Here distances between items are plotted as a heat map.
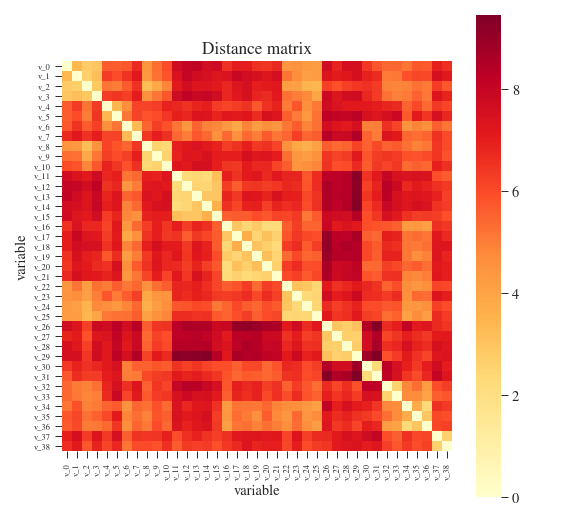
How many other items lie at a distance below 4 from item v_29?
3
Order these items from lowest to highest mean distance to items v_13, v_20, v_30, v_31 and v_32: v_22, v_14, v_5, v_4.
v_14, v_22, v_4, v_5
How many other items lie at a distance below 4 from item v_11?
4
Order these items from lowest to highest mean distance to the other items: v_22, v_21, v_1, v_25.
v_25, v_22, v_21, v_1
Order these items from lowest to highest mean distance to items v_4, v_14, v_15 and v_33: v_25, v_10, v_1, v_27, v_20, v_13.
v_13, v_25, v_20, v_1, v_10, v_27
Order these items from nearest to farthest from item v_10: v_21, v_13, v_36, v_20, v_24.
v_24, v_36, v_21, v_20, v_13
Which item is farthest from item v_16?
v_26
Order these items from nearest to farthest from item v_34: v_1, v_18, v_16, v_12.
v_16, v_18, v_1, v_12
